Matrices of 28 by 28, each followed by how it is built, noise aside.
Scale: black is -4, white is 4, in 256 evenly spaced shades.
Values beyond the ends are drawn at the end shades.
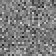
noise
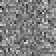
repeating rows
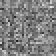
blocks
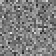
noise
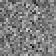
repeating rows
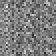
repeating rows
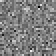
noise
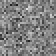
repeating rows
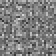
blocks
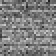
blocks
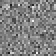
low rank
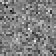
diagonal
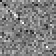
diagonal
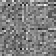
low rank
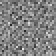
repeating rows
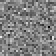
noise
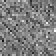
Toeplitz
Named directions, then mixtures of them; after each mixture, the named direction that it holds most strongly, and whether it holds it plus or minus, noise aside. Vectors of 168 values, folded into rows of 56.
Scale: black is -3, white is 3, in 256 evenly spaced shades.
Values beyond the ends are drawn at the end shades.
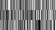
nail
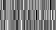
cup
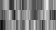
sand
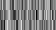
cup, plus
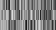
nail, minus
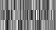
nail, plus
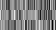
nail, minus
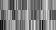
sand, plus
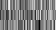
nail, plus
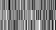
nail, minus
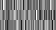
cup, minus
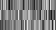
cup, minus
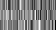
nail, minus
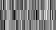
cup, plus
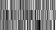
nail, plus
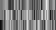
sand, plus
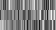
cup, plus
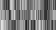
sand, minus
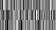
cup, minus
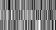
nail, minus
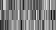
cup, minus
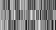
nail, minus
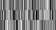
cup, plus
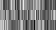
sand, minus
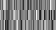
cup, minus
